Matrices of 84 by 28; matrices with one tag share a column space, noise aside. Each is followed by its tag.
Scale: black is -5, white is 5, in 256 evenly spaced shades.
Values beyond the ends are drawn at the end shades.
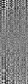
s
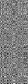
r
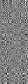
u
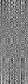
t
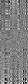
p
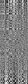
p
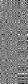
u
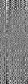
s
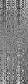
s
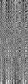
t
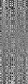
s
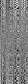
s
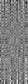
t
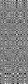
u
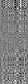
s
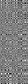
u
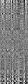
p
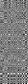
u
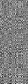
r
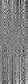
t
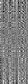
t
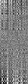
p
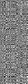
r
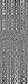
p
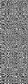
r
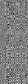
r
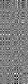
u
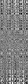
p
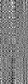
t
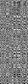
r
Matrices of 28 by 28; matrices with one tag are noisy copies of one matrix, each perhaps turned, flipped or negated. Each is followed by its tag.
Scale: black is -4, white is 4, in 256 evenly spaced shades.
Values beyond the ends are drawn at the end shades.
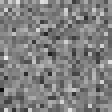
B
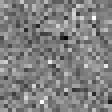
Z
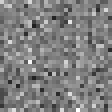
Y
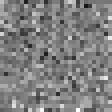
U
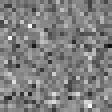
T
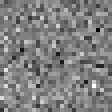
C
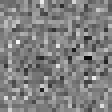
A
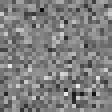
Z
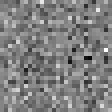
A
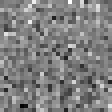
U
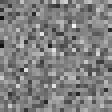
B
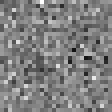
A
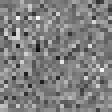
Z
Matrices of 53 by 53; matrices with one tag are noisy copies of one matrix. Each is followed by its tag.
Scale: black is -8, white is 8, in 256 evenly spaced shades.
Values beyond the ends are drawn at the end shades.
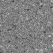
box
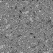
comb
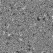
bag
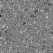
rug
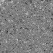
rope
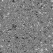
box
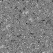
comb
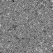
box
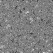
comb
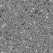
rug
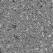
box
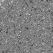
rope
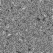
bag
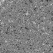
rope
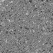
rope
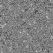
rug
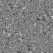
bag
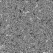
comb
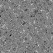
rug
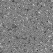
box
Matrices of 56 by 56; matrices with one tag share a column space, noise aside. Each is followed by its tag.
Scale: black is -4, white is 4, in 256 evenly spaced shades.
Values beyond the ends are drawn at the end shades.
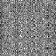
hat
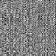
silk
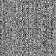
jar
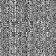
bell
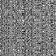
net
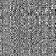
net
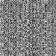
hat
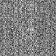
jar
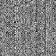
bell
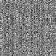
silk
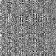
silk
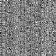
bell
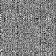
silk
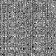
hat
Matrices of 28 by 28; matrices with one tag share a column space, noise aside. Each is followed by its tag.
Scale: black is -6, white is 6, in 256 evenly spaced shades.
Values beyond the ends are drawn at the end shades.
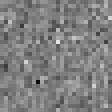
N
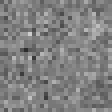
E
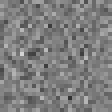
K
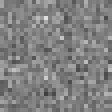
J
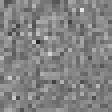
E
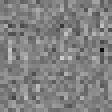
E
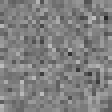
J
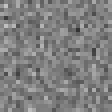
K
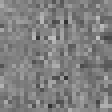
N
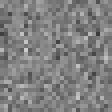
E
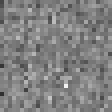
N
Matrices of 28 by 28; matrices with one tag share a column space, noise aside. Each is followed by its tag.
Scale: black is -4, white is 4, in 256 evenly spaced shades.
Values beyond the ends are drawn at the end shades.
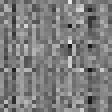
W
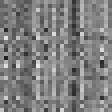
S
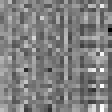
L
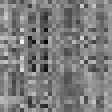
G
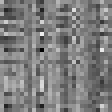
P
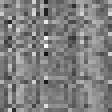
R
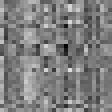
W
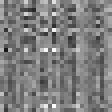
P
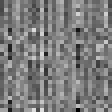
S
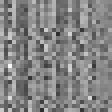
S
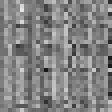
W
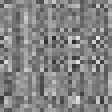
G
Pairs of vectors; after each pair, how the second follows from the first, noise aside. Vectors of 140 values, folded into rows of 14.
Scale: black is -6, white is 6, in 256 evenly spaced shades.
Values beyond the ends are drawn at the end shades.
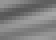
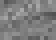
negated, partly zeroed.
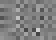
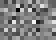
reversed, negated, scaled up.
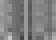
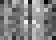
reversed, negated, scaled up.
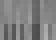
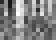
reversed, negated, scaled up.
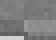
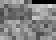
reversed, negated, scaled up.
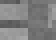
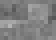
negated, partly zeroed.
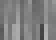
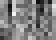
reversed, negated, scaled up.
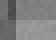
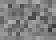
shuffled.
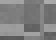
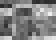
reversed, scaled up.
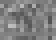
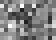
scaled up.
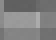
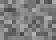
shuffled.
